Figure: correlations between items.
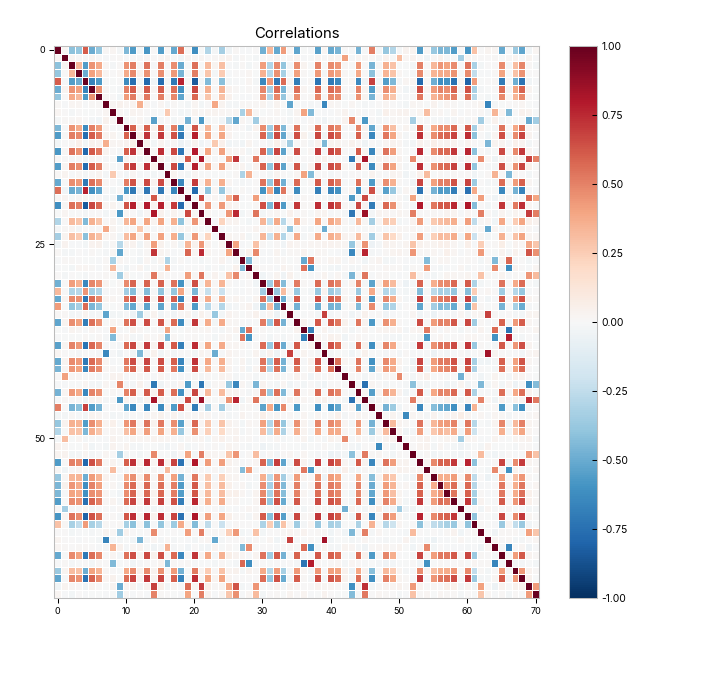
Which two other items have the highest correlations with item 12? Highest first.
7, 23
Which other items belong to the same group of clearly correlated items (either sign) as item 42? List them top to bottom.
1, 50, 59
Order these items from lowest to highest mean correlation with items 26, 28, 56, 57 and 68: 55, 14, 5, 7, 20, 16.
7, 16, 14, 55, 5, 20
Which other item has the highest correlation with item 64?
36
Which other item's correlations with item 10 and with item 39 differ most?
63
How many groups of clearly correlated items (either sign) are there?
6
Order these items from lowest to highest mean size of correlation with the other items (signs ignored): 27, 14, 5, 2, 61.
27, 14, 61, 2, 5
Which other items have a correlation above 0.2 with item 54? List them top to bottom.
8, 16, 28, 36, 64
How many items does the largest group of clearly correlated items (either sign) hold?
37
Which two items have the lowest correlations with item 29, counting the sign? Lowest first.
43, 9
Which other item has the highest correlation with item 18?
4
